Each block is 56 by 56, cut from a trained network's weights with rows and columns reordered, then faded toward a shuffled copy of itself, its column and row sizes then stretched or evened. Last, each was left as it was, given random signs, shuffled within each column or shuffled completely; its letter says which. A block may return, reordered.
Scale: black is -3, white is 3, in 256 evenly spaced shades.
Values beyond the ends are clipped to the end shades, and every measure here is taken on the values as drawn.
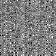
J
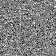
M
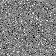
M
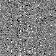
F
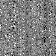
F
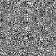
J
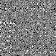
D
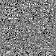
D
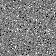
M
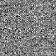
J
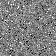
M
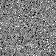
M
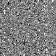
F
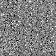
F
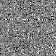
D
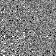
D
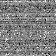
J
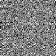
J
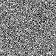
M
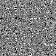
D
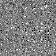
D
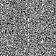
F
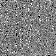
F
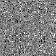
D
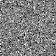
F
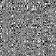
J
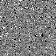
D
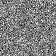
M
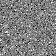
M
